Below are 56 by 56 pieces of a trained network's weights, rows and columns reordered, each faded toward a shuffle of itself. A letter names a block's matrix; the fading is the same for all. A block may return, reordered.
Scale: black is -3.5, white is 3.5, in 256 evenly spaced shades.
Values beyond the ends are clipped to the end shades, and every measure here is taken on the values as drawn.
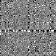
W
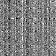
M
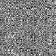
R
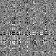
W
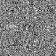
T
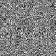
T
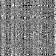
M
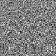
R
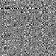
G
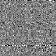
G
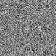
T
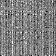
M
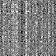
M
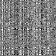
M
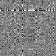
W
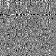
G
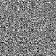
T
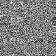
T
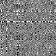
W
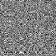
T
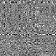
G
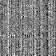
M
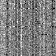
M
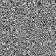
R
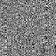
R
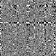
W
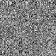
T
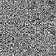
T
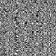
R
